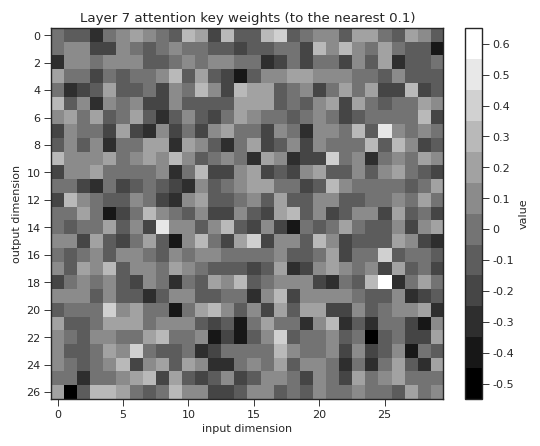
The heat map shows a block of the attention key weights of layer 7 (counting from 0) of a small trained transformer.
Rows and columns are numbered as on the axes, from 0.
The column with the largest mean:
17
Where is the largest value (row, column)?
18, 25
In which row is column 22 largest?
1
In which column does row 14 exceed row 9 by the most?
8
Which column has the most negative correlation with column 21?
19
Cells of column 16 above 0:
12
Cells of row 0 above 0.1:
9
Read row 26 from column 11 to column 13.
0.1 -0.2 -0.2
